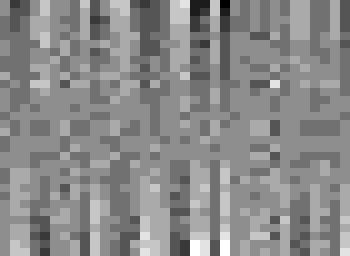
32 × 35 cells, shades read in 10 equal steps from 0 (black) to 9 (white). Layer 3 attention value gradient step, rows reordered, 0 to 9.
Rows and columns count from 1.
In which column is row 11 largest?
28
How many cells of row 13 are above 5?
3
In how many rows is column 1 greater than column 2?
12
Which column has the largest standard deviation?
23
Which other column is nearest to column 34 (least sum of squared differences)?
31
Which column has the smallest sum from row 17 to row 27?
19
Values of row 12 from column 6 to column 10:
5 5 5 5 4
